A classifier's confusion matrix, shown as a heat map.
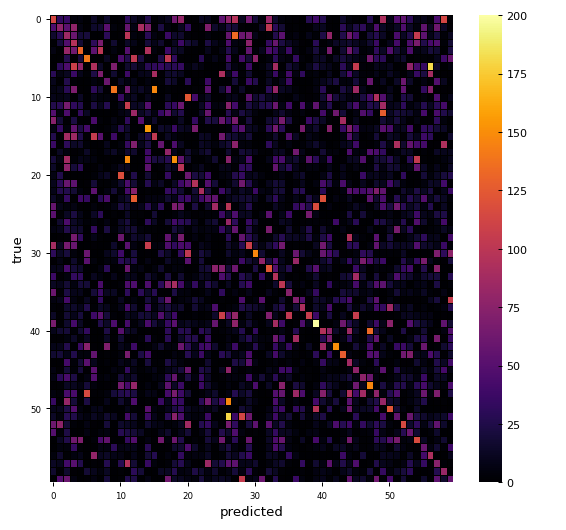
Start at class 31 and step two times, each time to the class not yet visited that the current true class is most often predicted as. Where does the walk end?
59
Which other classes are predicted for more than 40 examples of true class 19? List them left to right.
2, 14, 33, 54
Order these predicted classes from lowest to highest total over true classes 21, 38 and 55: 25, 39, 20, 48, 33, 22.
22, 48, 39, 33, 20, 25
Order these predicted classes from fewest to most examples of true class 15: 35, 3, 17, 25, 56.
17, 56, 35, 25, 3
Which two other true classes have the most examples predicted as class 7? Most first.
4, 3
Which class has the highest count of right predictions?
39
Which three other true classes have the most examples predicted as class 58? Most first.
0, 16, 39
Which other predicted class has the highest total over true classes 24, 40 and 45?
26
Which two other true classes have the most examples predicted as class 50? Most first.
37, 39
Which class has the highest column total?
2
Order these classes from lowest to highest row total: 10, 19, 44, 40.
44, 19, 10, 40
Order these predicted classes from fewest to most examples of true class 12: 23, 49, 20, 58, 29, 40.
20, 29, 58, 40, 23, 49
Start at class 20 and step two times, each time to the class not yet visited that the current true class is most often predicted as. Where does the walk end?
48
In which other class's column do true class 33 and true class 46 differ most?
45
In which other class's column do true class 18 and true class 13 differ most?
11
